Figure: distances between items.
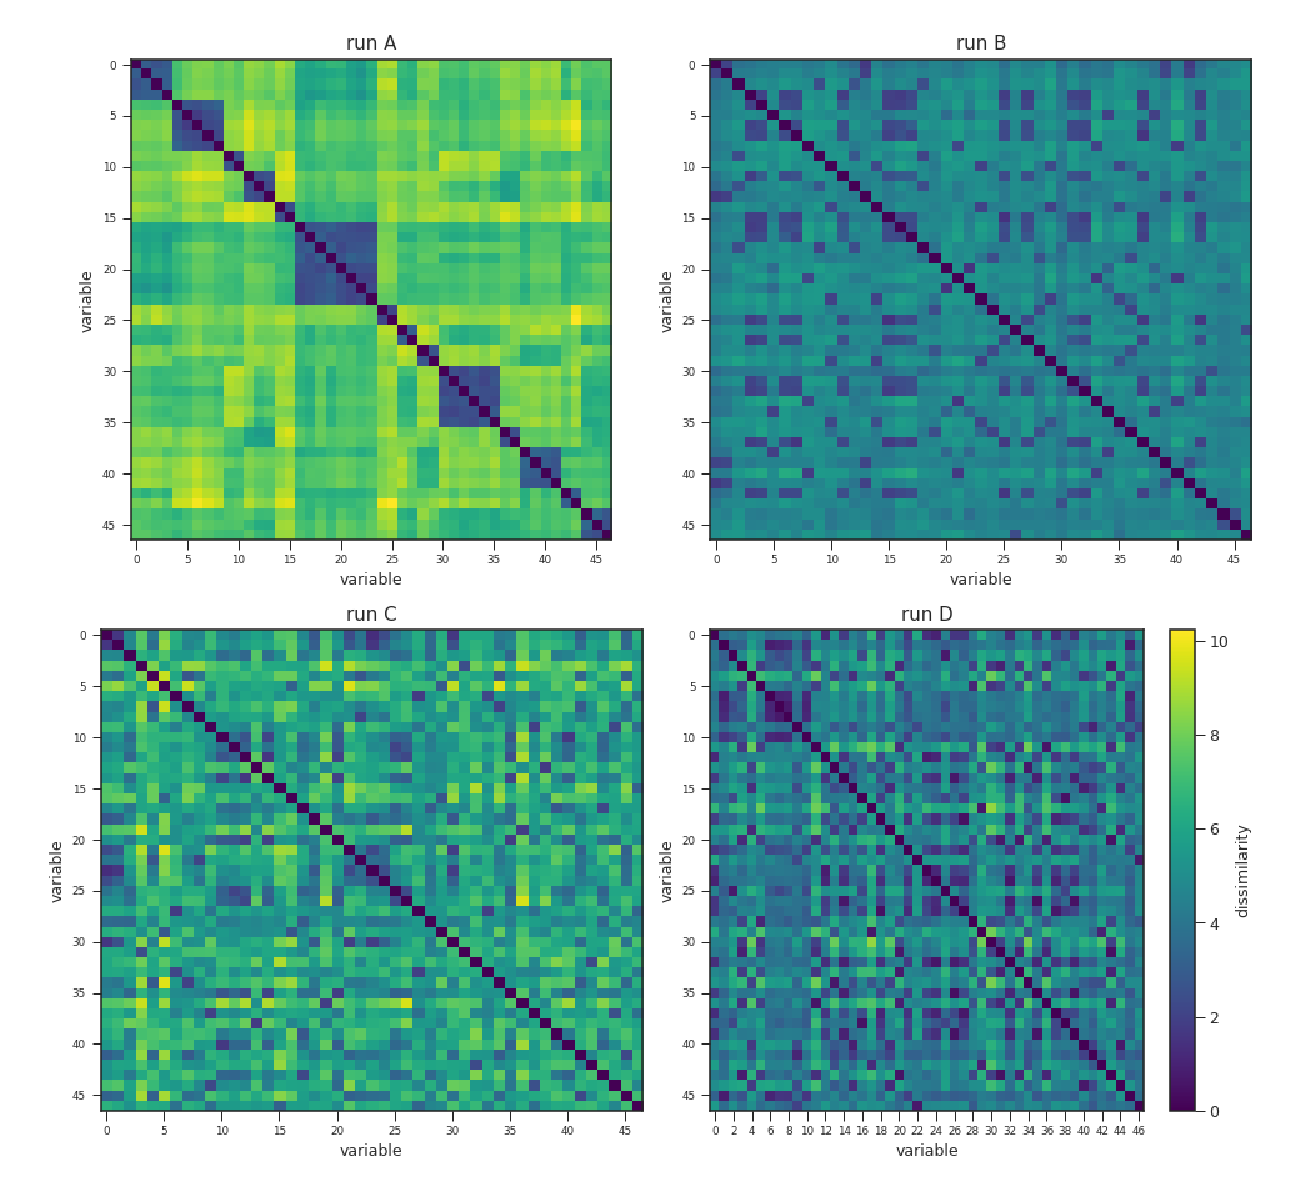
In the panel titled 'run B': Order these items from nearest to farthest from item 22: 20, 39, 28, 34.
20, 34, 28, 39
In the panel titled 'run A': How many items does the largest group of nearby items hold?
8
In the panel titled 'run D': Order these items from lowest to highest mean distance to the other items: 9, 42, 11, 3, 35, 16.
35, 9, 3, 16, 42, 11
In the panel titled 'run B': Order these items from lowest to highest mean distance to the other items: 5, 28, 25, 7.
25, 7, 28, 5
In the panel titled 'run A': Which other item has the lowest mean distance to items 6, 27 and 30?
32
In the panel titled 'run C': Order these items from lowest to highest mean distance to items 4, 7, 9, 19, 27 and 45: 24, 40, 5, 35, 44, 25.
35, 44, 24, 25, 40, 5
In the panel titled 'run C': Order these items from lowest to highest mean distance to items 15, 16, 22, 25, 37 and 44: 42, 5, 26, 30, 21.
26, 5, 42, 30, 21
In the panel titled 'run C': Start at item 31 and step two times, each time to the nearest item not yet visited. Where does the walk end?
29
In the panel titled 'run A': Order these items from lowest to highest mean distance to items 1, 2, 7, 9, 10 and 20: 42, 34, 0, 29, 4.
0, 4, 42, 29, 34
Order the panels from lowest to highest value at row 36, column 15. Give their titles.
run B, run D, run C, run A
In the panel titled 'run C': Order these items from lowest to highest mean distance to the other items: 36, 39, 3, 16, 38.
39, 38, 16, 36, 3
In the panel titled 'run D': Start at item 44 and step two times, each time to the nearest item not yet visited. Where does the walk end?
15
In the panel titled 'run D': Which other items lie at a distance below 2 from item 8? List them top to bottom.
1, 6, 7, 10, 45
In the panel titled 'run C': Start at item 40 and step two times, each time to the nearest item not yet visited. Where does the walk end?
14
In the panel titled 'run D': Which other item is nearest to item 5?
28
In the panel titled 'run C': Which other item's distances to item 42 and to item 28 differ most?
32
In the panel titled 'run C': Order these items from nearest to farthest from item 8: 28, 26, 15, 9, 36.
28, 9, 36, 26, 15
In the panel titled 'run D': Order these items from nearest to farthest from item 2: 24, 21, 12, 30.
21, 24, 12, 30
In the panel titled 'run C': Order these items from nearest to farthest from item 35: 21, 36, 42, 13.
42, 21, 13, 36
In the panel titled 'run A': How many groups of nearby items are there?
14
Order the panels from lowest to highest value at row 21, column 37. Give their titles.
run D, run B, run C, run A
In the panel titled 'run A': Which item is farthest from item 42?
6
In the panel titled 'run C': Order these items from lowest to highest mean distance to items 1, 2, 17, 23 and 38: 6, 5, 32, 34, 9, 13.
13, 34, 6, 9, 32, 5
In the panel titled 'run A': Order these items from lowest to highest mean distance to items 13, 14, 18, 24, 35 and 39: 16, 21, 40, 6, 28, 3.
16, 21, 40, 3, 28, 6
